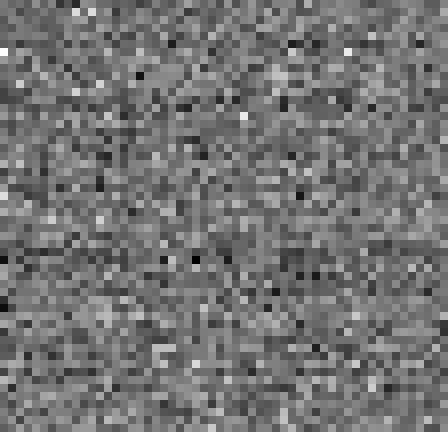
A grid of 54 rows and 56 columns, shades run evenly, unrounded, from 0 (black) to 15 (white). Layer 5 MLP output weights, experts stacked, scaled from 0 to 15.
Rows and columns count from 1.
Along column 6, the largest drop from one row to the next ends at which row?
32
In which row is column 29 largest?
48
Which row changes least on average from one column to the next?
17
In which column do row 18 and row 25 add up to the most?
1
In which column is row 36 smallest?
21
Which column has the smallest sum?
16
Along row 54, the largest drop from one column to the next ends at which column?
28
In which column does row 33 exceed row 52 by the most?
22
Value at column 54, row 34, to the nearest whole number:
10
